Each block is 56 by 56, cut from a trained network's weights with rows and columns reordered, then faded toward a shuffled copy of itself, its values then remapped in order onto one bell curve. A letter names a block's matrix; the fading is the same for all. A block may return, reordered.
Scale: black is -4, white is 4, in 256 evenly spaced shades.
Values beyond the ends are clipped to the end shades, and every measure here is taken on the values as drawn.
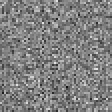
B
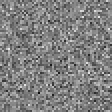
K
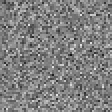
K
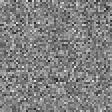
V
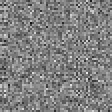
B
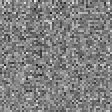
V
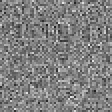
B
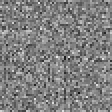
V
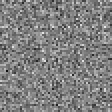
V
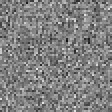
B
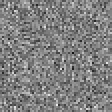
K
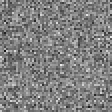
V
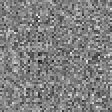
B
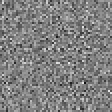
V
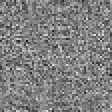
V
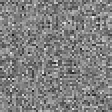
B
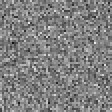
K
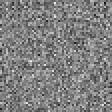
B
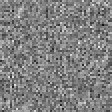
K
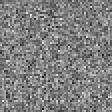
V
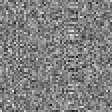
B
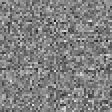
V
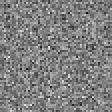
K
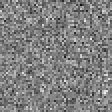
K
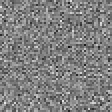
B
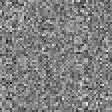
B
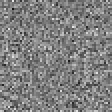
V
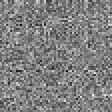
V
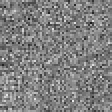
K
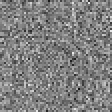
V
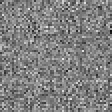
V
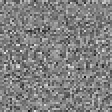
V
